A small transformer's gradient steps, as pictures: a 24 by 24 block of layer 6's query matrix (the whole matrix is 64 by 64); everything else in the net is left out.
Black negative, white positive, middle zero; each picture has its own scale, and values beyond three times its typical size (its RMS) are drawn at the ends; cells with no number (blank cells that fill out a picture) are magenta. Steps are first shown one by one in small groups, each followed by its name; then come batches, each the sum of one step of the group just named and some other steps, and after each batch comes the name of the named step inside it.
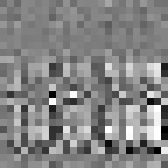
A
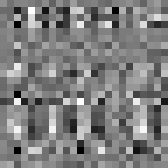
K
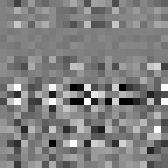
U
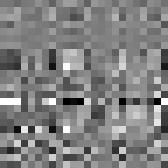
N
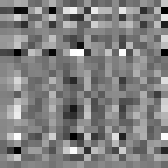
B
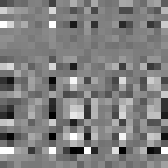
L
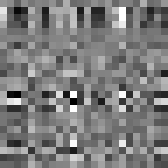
U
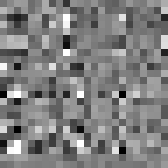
L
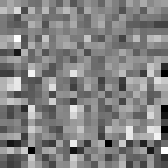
A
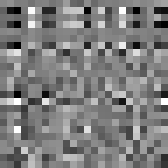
K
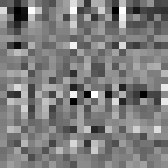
U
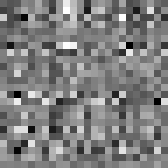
N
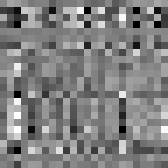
K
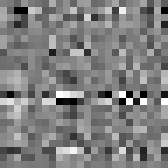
B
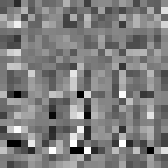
L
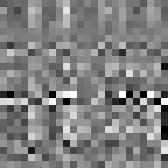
A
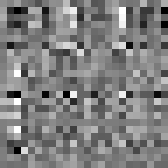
B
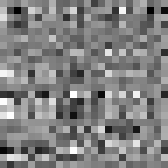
B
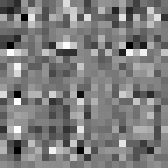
K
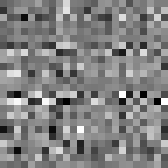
A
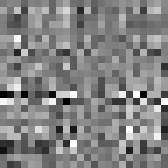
A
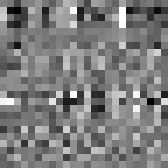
N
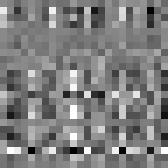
L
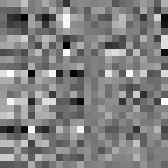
U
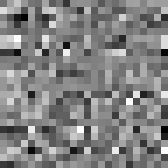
L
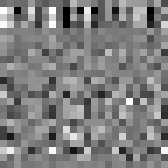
L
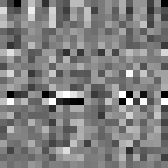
U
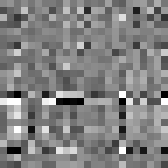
N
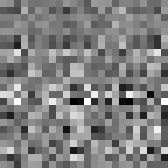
U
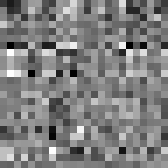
L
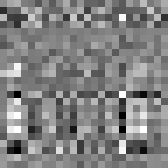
K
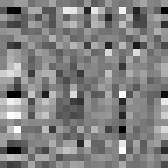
B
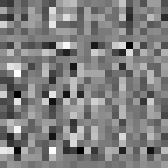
L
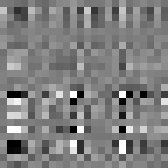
U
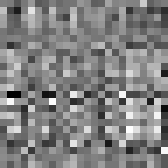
A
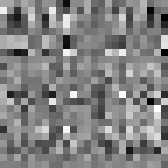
A
